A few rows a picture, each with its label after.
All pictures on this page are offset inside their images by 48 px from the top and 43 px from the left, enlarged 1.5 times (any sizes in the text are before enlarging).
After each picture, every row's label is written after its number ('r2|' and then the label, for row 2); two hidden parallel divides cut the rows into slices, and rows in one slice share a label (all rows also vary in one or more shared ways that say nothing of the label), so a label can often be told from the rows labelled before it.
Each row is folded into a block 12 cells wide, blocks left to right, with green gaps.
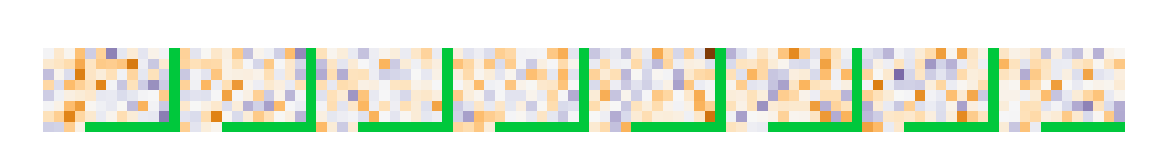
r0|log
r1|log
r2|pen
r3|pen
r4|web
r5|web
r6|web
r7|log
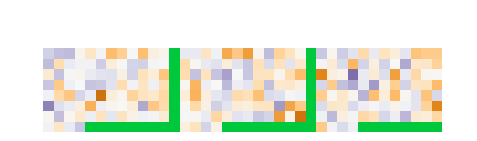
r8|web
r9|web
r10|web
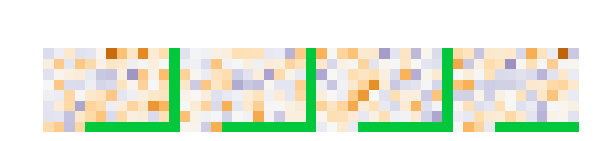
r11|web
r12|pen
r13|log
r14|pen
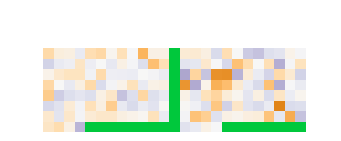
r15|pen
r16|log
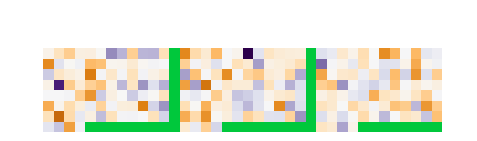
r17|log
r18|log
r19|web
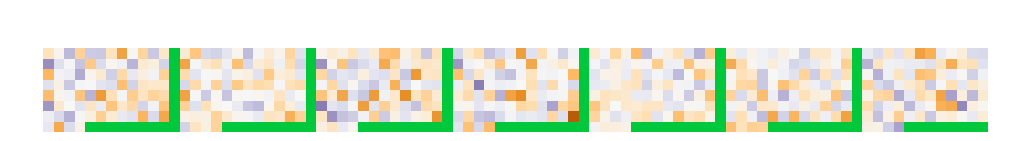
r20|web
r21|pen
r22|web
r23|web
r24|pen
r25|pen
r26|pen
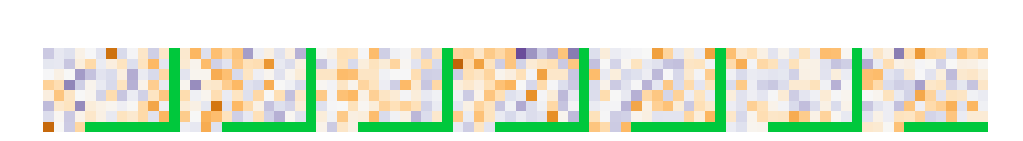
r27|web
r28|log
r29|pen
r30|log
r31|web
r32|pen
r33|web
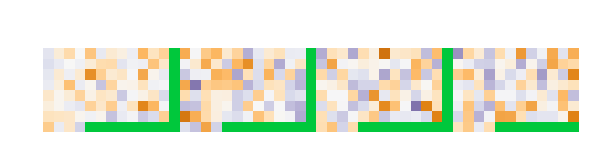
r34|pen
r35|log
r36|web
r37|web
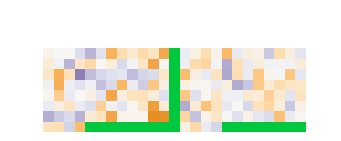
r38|web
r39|pen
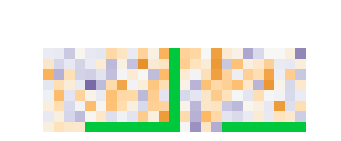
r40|web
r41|log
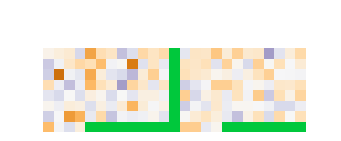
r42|pen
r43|pen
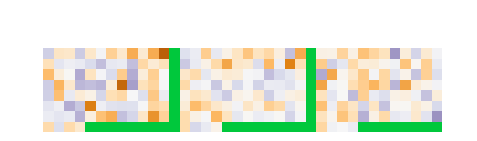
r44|web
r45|pen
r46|log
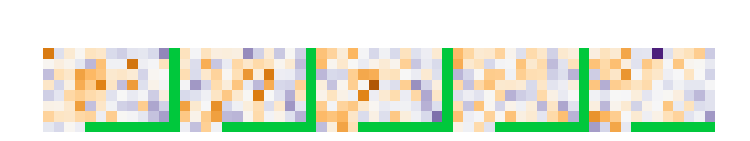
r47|log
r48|log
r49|log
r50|log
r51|log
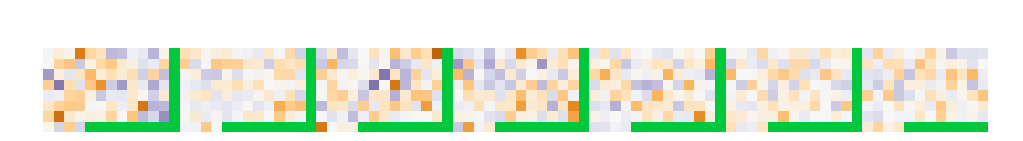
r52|log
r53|pen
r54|web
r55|web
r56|pen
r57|pen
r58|pen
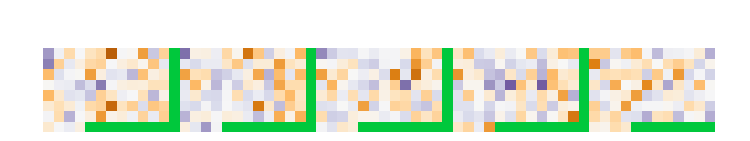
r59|web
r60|web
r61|web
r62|web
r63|log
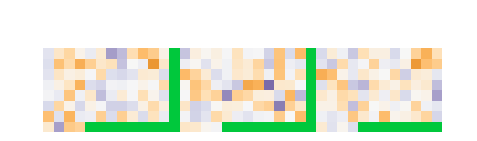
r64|pen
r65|web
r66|pen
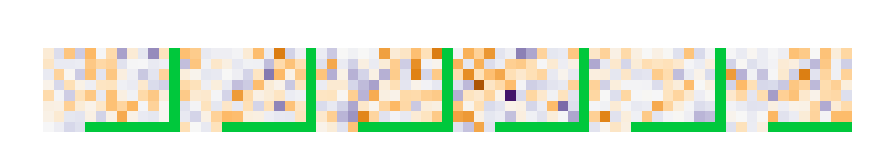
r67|pen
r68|web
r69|web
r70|log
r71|pen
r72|web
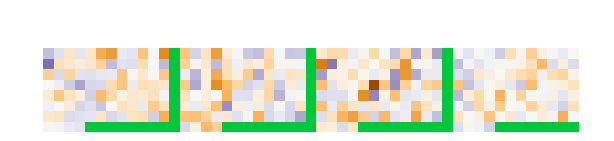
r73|web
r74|log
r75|log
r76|pen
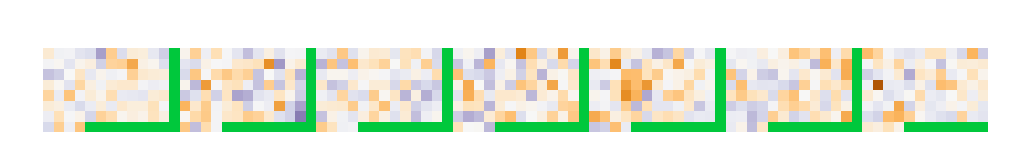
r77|pen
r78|log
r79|pen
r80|web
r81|log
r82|web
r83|pen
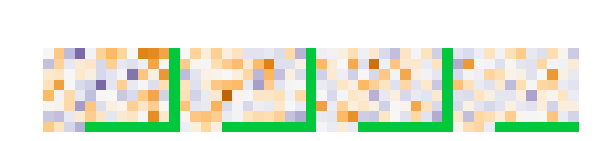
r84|web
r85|log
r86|log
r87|pen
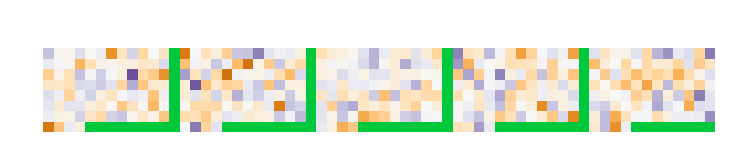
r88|web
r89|log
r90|pen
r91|web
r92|log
